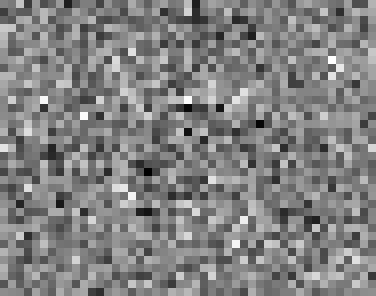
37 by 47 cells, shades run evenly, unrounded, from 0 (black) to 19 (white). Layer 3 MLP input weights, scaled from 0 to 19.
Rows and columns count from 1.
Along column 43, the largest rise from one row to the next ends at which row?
35
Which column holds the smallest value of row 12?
23
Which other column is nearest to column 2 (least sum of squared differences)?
44
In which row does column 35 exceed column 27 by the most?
31
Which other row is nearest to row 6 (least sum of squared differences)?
34
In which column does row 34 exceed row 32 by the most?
4
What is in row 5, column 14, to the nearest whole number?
6
